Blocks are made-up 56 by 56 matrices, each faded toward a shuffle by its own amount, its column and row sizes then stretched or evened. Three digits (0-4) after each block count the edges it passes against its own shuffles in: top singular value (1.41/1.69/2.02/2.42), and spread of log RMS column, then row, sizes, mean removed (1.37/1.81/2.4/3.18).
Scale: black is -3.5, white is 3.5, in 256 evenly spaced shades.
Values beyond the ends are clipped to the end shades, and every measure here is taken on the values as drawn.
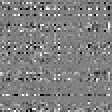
2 3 4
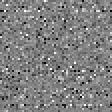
0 0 2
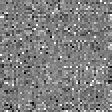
3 0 1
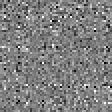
0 2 2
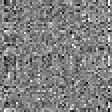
3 2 0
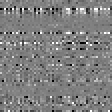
4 1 4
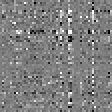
3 3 3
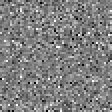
1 0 1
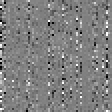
2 4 0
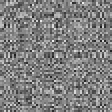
4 2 2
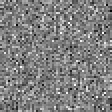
2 0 0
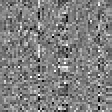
3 3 0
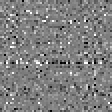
3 1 2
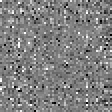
2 2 1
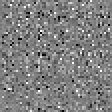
2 2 1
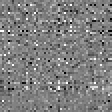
3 2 3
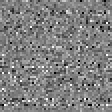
0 0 3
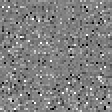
0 1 1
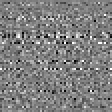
3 0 4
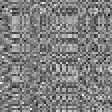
4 2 1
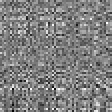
4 3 3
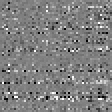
2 2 4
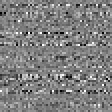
3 0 4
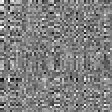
4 3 2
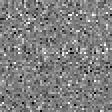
2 0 1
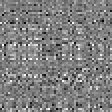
4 0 3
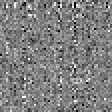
2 3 1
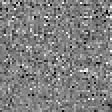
1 1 1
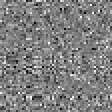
3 0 2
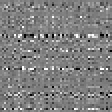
4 2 4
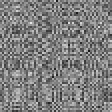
4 0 1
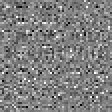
3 0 2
